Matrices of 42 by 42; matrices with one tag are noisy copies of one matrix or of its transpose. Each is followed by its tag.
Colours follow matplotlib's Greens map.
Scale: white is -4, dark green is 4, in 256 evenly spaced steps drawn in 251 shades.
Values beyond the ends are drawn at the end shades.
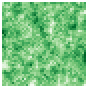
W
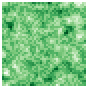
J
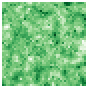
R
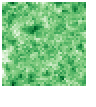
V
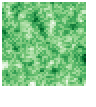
W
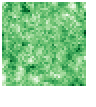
J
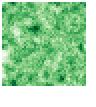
V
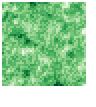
W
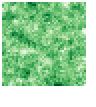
W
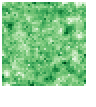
J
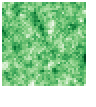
W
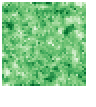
J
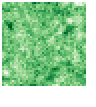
J
